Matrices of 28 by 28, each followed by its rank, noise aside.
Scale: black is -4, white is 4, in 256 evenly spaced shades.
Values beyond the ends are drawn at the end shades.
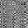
three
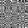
three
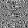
six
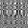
two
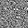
six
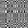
two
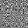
six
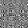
four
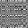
two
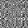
four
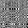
three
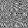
six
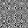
four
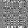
three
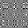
three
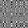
two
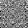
six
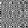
two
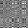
two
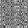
four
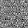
six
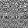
four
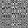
three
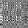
two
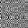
three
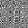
three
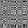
two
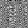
four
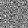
four
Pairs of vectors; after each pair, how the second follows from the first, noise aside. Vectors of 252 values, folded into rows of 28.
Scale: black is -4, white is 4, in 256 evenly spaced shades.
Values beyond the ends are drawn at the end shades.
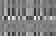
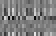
negated.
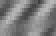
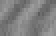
negated, shrunk.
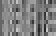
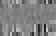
partly zeroed.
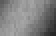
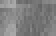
wrapped around, negated, shrunk.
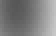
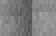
wrapped around, negated, shrunk.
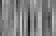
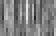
reversed, negated.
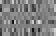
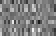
negated.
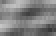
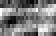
wrapped around, scaled up.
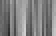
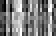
wrapped around, scaled up.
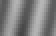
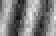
reversed, negated, scaled up.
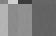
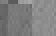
negated, shrunk.
